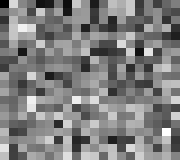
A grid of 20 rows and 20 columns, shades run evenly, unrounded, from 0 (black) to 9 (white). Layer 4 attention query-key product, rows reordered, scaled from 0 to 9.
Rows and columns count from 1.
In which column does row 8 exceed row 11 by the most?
3
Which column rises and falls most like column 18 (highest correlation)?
5
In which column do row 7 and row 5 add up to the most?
15
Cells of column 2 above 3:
16
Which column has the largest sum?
4
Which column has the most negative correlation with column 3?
10
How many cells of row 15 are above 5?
10
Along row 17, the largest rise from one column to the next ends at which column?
19
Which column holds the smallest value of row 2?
8
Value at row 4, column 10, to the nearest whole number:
1
